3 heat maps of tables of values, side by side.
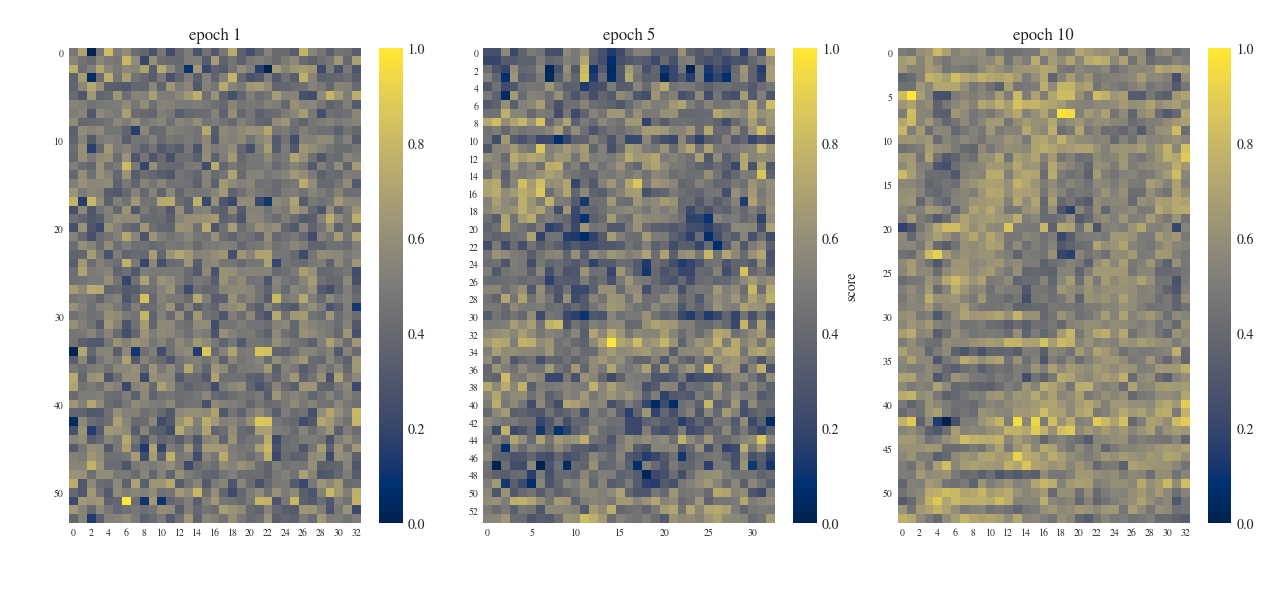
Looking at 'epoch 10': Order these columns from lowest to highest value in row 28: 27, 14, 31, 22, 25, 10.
14, 31, 10, 27, 22, 25
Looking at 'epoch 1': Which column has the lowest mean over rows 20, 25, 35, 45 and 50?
0
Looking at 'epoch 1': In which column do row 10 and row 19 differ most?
32
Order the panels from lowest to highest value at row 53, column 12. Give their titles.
epoch 1, epoch 10, epoch 5
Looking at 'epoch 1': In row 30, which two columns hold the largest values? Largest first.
8, 23
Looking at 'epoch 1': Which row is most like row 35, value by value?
18
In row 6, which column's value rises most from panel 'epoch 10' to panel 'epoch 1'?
4
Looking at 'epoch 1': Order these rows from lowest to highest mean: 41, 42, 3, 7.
3, 7, 41, 42
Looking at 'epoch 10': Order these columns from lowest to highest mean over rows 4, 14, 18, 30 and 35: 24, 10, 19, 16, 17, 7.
16, 19, 24, 17, 7, 10
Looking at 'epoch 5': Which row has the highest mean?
33
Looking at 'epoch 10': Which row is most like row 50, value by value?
3
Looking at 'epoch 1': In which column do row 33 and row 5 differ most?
2
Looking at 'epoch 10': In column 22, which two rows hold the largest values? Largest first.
42, 5
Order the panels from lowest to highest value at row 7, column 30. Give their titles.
epoch 10, epoch 1, epoch 5
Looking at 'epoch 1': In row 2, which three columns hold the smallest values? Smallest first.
22, 13, 21
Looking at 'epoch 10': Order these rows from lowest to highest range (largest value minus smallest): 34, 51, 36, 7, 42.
36, 34, 51, 7, 42
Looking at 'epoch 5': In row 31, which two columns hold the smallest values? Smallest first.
28, 9
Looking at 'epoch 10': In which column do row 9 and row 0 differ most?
31
